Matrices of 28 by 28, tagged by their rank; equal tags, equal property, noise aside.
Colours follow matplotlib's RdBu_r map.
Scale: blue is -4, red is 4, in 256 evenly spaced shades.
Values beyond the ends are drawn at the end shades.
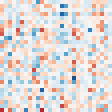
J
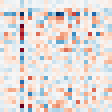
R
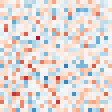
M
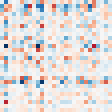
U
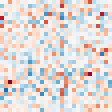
M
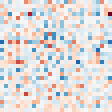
J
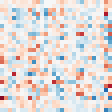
J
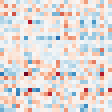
R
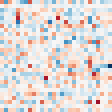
M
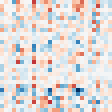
R
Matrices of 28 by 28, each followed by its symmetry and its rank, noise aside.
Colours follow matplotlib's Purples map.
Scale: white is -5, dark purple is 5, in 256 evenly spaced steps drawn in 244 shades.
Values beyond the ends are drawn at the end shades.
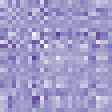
symmetric, rank two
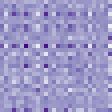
no symmetry, rank two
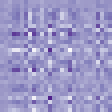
no symmetry, rank two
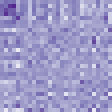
symmetric, rank three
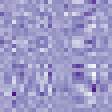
no symmetry, rank three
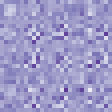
symmetric, rank three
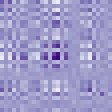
symmetric, rank one
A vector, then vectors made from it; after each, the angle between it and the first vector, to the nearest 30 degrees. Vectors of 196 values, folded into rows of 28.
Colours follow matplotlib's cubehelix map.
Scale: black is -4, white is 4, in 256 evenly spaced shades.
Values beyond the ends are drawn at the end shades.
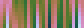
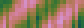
120 degrees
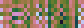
60 degrees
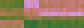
90 degrees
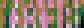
120 degrees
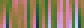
150 degrees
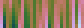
60 degrees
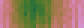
60 degrees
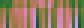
150 degrees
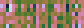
60 degrees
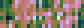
120 degrees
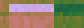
90 degrees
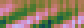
60 degrees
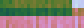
90 degrees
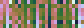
30 degrees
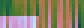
120 degrees
